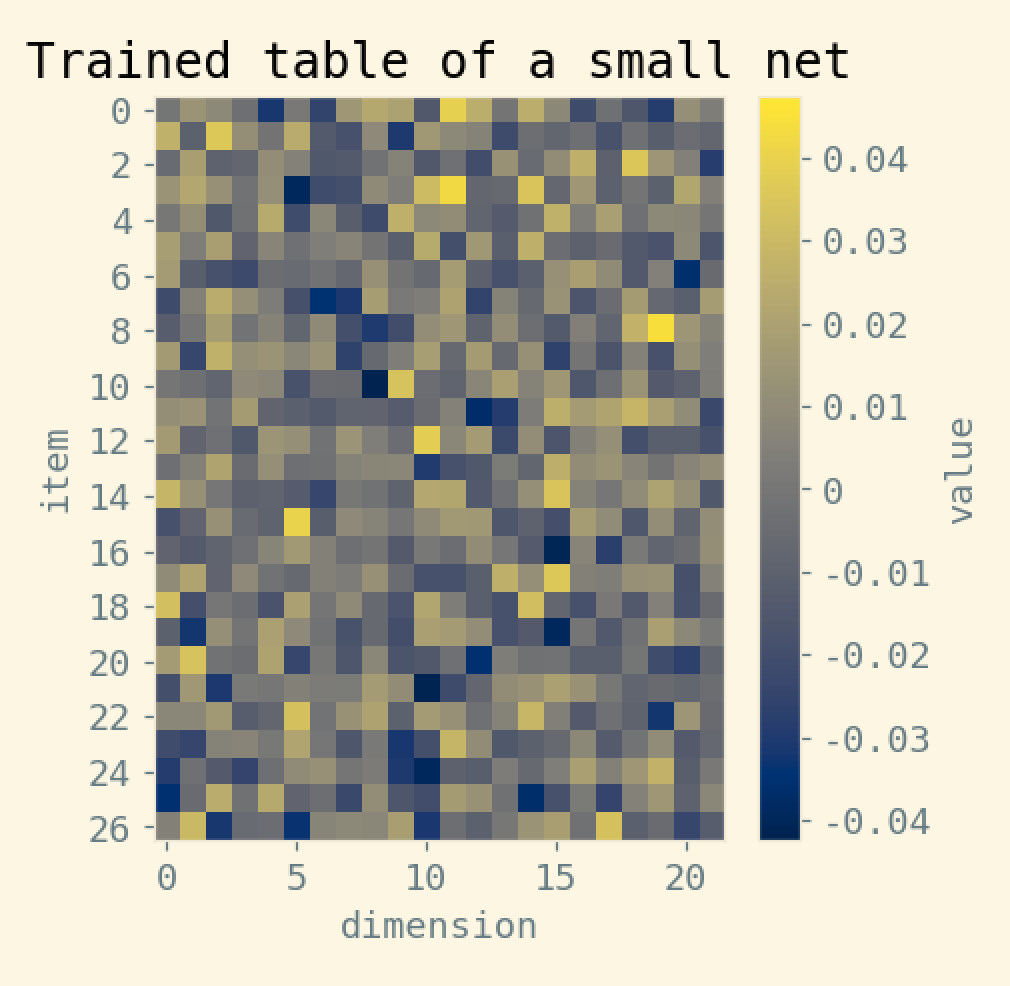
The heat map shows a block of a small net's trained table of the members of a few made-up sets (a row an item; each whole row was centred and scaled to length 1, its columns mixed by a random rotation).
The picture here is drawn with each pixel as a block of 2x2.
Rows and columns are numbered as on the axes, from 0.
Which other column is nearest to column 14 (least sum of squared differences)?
0
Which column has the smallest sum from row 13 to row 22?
9
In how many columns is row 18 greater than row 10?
11
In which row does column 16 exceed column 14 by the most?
25
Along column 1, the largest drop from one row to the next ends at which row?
18
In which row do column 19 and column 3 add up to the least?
22
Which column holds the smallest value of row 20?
12
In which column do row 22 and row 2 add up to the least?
21
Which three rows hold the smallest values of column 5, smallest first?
3, 26, 20
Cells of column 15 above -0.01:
20
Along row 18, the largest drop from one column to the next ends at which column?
1
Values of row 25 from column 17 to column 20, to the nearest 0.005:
-0.025 0.005 0.015 -0.01
